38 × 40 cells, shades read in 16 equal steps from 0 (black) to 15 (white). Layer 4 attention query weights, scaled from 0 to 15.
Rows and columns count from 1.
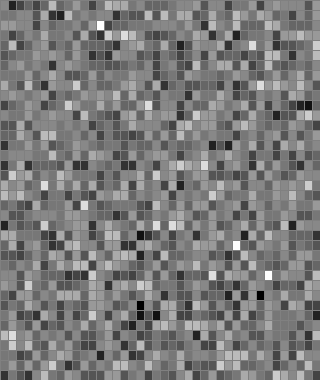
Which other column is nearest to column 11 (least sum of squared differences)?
5
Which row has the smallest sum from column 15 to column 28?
32
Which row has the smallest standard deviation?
8
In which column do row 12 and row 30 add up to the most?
39
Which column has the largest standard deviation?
30
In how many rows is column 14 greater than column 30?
18
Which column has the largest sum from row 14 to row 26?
26
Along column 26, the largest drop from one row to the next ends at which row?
35
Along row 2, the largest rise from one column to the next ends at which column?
9
